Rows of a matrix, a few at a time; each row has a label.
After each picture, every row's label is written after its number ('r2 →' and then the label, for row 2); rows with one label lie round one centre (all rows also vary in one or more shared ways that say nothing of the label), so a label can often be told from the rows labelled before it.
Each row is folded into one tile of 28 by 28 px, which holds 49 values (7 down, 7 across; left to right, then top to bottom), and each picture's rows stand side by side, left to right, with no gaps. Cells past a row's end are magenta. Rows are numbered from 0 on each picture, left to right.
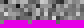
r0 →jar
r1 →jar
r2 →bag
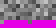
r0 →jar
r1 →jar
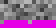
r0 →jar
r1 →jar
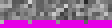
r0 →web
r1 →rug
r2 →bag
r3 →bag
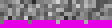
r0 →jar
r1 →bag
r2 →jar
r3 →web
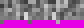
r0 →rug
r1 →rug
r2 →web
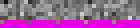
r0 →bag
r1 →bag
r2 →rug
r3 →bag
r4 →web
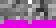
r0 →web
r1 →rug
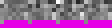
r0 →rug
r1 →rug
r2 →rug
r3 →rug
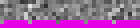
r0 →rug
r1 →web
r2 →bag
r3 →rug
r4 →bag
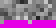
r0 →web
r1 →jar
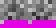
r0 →jar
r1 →jar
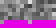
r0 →jar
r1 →rug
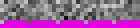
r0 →jar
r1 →bag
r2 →jar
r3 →bag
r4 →web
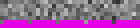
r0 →bag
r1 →jar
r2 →jar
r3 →jar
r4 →bag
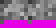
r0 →bag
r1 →bag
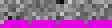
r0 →jar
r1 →rug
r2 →bag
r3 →jar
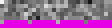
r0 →rug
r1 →bag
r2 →web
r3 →bag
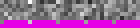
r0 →rug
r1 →rug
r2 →rug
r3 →bag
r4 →jar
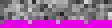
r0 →bag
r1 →jar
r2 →web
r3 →rug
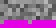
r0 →jar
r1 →jar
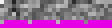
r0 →rug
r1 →web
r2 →web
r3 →jar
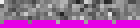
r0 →rug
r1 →bag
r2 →web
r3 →rug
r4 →web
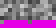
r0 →bag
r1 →bag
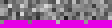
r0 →bag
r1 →bag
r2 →jar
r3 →jar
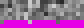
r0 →rug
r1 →web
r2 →bag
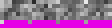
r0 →web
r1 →jar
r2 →rug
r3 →rug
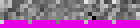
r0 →web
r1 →rug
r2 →rug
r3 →jar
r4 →rug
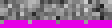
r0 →bag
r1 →web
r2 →bag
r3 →jar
